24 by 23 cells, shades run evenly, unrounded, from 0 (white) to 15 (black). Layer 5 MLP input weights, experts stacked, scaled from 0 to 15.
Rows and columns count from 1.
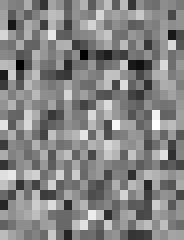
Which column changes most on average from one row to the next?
1
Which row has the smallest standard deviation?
17
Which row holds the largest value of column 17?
7
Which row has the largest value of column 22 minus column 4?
4
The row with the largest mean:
6
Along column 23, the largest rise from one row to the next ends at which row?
20
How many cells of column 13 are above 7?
9
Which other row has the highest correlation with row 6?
18
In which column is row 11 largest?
11
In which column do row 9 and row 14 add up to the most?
19
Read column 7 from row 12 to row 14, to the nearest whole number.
12 9 4
